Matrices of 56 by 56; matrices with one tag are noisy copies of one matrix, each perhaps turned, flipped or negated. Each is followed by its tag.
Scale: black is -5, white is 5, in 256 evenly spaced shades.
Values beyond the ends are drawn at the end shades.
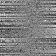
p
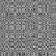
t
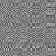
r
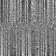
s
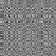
t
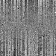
p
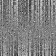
p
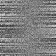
p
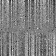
s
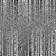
p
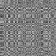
t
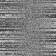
p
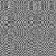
r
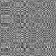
r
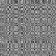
t
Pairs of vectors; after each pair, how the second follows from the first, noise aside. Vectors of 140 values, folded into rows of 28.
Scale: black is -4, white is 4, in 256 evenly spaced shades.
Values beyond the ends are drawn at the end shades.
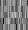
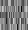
wrapped around.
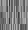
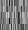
copied.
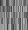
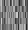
wrapped around.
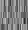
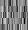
copied.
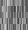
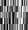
wrapped around, scaled up.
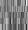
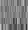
partly zeroed.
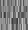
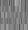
wrapped around, negated, shrunk.
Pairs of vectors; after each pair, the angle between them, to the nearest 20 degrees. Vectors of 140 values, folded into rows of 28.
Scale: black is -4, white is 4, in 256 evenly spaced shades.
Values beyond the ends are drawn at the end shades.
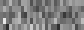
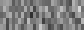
80 degrees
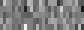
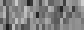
120 degrees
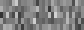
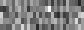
120 degrees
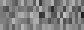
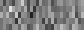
100 degrees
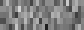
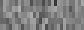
60 degrees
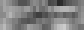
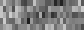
60 degrees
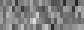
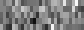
160 degrees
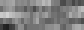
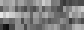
20 degrees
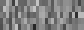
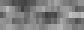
80 degrees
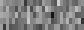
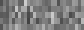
140 degrees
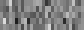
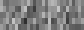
100 degrees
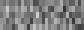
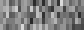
40 degrees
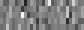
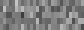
120 degrees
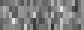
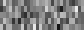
120 degrees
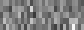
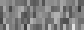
40 degrees
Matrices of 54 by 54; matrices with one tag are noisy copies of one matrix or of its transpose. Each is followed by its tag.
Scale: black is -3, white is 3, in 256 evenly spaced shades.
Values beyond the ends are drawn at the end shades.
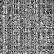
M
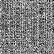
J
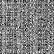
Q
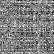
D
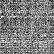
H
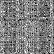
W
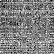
H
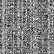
Q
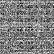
D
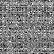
Q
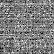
M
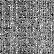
H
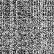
H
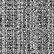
Q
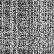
H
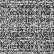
D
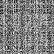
M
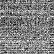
H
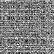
J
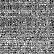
H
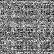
D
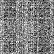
W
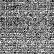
H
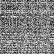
H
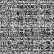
D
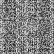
W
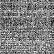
H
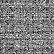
M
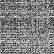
H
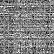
M
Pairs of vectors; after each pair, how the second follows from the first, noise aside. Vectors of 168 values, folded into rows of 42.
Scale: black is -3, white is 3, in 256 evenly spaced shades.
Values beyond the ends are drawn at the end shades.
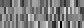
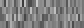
reversed, shrunk.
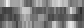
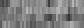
wrapped around, negated, shrunk.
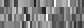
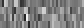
negated, partly zeroed.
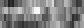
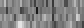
negated, partly zeroed.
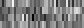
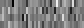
negated, partly zeroed.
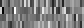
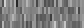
wrapped around, negated, shrunk.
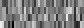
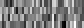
wrapped around, negated.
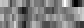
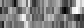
wrapped around, negated.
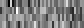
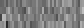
wrapped around, negated, shrunk.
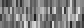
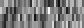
reversed, negated.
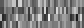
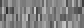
reversed, shrunk.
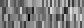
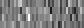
negated, partly zeroed.
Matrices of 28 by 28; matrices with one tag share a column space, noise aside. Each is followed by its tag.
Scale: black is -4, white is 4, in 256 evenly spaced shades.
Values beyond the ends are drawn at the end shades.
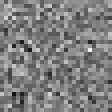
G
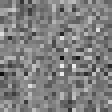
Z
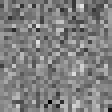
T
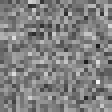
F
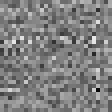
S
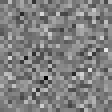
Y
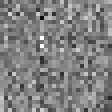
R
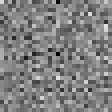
Y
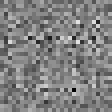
S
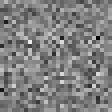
S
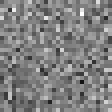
Z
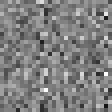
F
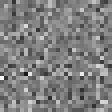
Z
